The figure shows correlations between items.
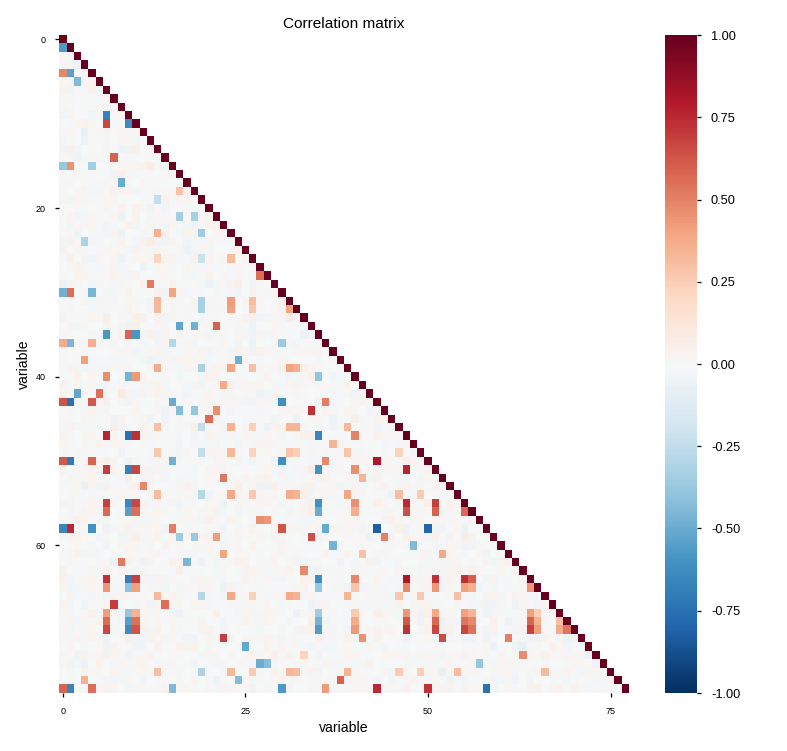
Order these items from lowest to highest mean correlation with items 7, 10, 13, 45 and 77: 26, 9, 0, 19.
9, 19, 26, 0
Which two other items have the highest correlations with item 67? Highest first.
7, 14
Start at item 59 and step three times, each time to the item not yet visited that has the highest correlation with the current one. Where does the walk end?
21
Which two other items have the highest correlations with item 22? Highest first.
71, 52
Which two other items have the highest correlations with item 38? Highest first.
76, 3
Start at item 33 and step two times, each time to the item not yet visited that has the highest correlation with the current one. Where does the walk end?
73
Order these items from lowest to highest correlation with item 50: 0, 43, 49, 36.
49, 36, 0, 43
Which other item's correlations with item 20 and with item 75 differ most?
45
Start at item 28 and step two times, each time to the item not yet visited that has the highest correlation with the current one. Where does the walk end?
57
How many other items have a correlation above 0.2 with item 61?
4
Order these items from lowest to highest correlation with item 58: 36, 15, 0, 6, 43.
43, 0, 36, 6, 15
